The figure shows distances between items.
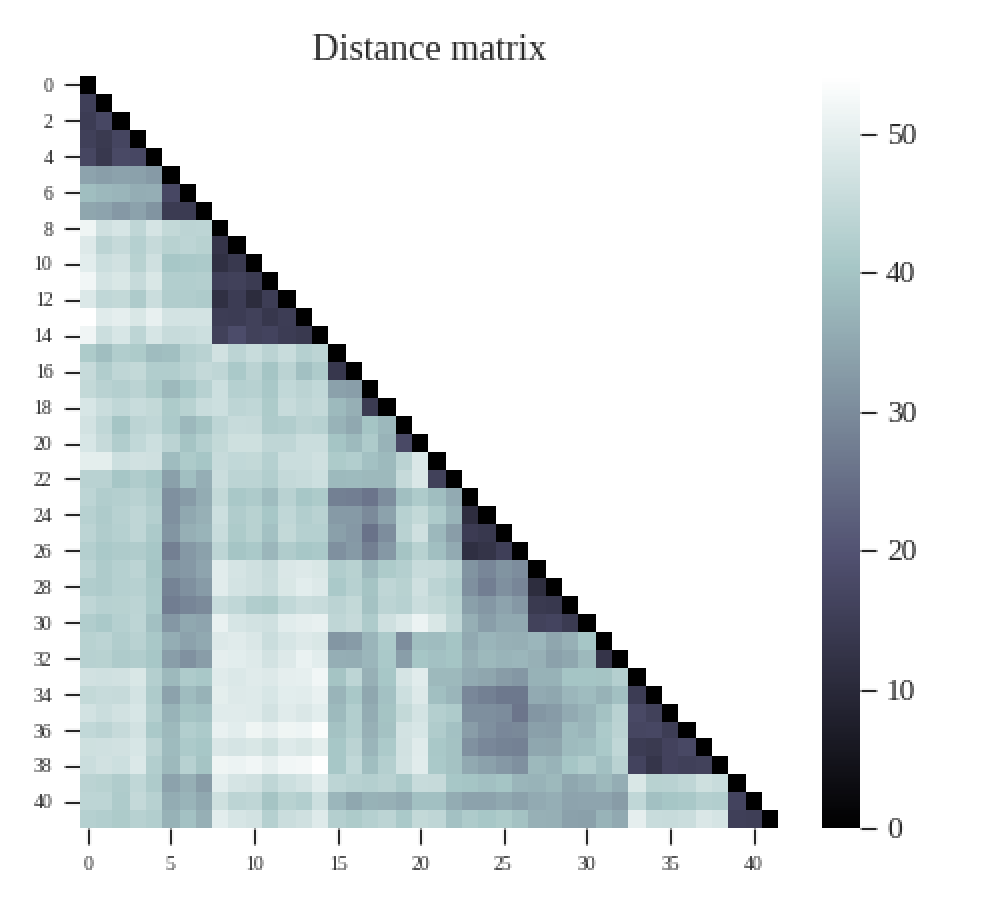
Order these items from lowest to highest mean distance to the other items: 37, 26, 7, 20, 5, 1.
26, 5, 7, 37, 1, 20
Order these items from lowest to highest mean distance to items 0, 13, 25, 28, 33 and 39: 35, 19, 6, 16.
35, 6, 16, 19
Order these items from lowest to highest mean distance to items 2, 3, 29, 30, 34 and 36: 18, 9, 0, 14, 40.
0, 40, 18, 9, 14
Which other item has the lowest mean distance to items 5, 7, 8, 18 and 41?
6
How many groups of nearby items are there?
12
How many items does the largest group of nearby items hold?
7
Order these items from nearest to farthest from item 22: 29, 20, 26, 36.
26, 36, 29, 20
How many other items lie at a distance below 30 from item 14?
6
